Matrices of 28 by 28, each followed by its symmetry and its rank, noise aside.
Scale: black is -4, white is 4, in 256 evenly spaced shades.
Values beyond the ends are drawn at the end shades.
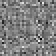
antisymmetric, rank six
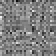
antisymmetric, rank four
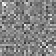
symmetric, rank four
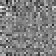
antisymmetric, rank four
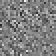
antisymmetric, rank six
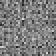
no symmetry, rank four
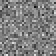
no symmetry, rank four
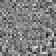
antisymmetric, rank six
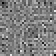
symmetric, rank five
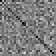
symmetric, rank six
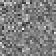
no symmetry, rank five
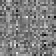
no symmetry, rank five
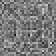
symmetric, rank four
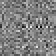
no symmetry, rank four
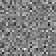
antisymmetric, rank four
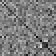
symmetric, rank six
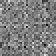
symmetric, rank six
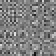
antisymmetric, rank four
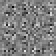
no symmetry, rank four
